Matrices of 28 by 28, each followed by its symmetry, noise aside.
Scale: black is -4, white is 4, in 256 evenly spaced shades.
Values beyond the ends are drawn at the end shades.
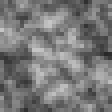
same after a half turn.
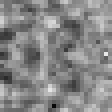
mirrored top to bottom.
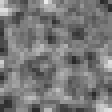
symmetric across the other diagonal.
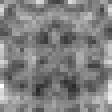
mirrored left to right.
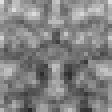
mirrored left to right.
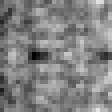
mirrored top to bottom.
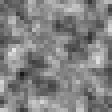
same after a half turn.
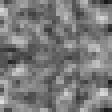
mirrored top to bottom.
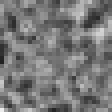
symmetric across the other diagonal.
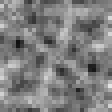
same after a half turn.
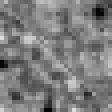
symmetric across the other diagonal.
